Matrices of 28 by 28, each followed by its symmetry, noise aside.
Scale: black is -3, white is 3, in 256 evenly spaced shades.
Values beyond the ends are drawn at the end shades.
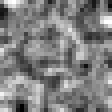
antisymmetric.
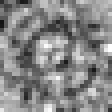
symmetric.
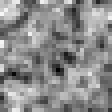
symmetric.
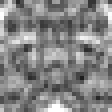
mirrored left to right.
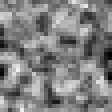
no symmetry.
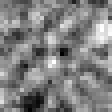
antisymmetric.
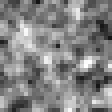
no symmetry.
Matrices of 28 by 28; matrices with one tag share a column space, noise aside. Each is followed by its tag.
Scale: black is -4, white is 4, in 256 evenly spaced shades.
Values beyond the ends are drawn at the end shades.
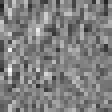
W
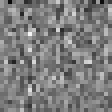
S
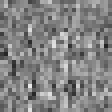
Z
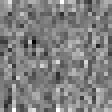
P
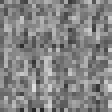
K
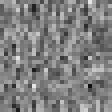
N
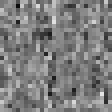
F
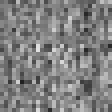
K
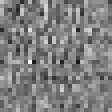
S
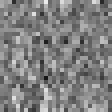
P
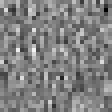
S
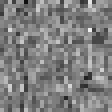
S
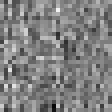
N
